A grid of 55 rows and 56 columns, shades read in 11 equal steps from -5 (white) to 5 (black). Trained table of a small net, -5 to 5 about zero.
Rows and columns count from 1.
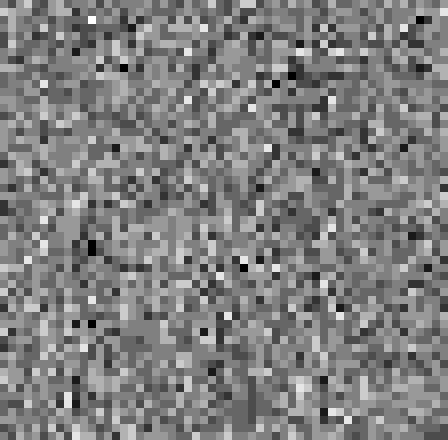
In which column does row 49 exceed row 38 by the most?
23
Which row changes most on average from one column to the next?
39
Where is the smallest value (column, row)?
12, 3
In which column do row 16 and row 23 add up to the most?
17
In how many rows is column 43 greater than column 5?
20
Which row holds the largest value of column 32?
5
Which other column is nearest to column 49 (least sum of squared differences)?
22
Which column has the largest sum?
28
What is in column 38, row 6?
4
